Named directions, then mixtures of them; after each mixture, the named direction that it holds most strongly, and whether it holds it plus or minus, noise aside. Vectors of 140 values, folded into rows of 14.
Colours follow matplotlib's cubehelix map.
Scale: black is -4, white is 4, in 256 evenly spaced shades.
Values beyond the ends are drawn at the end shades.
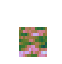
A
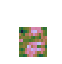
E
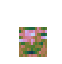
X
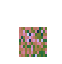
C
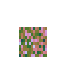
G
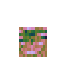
X, minus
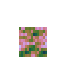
A, minus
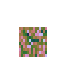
C, minus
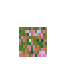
C, minus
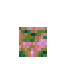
A, minus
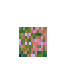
G, plus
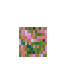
G, plus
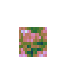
E, minus
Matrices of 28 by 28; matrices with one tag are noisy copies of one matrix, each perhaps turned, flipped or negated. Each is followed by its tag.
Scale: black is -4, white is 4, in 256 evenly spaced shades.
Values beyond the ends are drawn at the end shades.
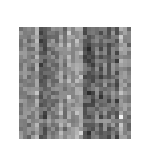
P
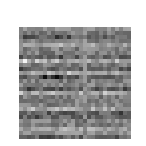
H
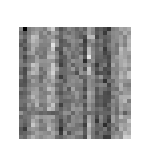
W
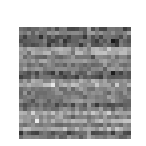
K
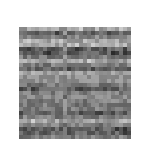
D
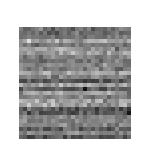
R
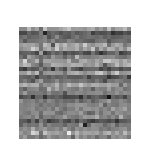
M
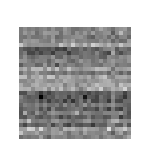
P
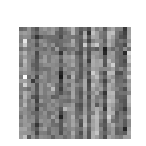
M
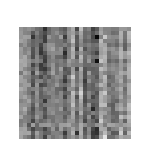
R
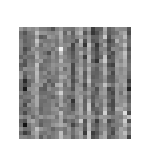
M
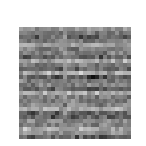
H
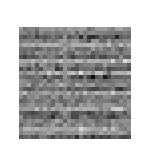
H
